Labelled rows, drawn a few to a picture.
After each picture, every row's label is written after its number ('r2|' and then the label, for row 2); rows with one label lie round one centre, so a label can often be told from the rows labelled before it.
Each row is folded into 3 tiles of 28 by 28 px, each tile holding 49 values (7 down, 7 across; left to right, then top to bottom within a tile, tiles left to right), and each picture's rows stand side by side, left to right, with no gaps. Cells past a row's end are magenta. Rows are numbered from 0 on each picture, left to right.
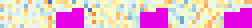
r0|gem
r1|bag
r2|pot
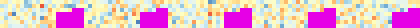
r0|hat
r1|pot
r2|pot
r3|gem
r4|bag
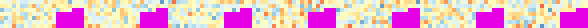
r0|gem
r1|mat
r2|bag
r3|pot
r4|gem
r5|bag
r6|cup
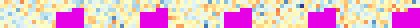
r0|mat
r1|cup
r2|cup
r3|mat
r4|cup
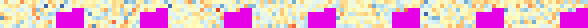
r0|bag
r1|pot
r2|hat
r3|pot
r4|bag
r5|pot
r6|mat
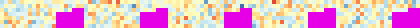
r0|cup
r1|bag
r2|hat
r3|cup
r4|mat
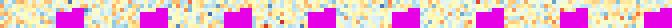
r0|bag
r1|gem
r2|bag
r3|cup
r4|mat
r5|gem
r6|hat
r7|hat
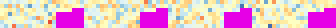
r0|gem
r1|gem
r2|hat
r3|bag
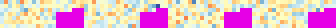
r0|bag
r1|hat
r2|hat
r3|bag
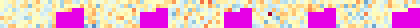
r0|cup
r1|bag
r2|hat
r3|cup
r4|cup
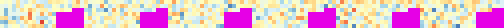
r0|pot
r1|pot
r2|bag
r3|hat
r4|bag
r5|cup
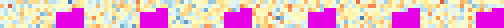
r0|gem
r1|cup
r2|pot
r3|cup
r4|cup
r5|hat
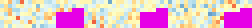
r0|hat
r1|hat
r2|gem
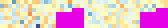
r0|cup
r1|pot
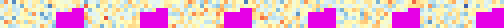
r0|bag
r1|gem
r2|mat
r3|cup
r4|pot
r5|gem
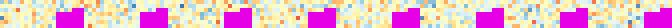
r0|bag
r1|mat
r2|gem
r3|hat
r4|gem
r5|bag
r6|cup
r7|bag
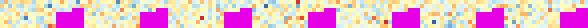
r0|mat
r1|mat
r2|hat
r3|gem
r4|gem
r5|gem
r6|gem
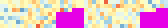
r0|pot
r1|cup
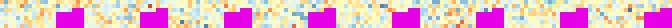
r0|pot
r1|mat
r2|cup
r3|bag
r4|mat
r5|pot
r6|pot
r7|hat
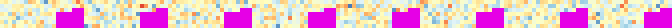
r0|pot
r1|cup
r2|mat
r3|gem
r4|gem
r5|mat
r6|mat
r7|cup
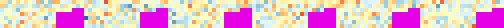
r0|mat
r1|bag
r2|pot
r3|pot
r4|mat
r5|mat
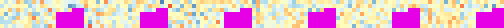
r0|hat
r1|mat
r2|gem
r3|bag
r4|bag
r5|hat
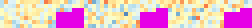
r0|bag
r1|bag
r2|mat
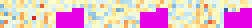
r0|hat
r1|pot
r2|pot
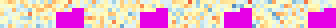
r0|cup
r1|cup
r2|hat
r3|cup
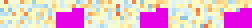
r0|mat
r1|bag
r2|pot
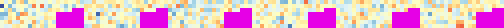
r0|hat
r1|cup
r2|gem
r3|cup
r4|bag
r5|pot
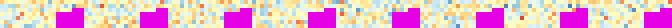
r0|hat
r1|gem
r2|bag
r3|gem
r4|bag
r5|cup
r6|hat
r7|hat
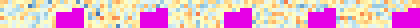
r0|mat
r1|hat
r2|gem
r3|hat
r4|bag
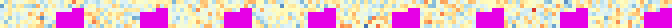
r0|pot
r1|bag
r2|pot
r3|hat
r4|gem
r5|bag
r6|pot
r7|pot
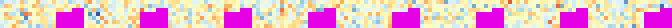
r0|cup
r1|hat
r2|hat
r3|pot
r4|mat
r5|hat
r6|mat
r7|hat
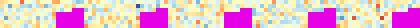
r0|mat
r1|hat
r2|cup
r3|mat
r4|hat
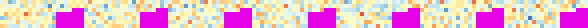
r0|bag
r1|mat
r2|mat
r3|bag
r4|bag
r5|cup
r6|cup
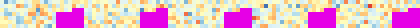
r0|pot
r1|gem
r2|cup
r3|gem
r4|cup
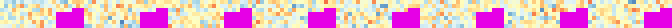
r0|pot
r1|cup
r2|hat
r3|bag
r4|bag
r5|cup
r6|pot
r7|pot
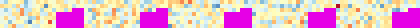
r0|gem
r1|pot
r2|mat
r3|gem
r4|gem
